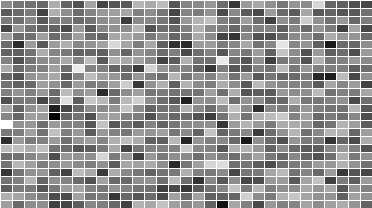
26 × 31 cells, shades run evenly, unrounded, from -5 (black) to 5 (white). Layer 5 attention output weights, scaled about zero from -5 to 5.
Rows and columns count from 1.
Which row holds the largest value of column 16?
19
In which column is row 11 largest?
11
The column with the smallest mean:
15
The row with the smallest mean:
2
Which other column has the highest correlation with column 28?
30
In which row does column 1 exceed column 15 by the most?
16
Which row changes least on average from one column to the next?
24
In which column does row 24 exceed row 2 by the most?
22
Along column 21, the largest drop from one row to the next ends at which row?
18
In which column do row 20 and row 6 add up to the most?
9
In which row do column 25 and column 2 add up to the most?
25
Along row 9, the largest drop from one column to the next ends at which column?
8
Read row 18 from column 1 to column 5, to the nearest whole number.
-3 1 0 0 1
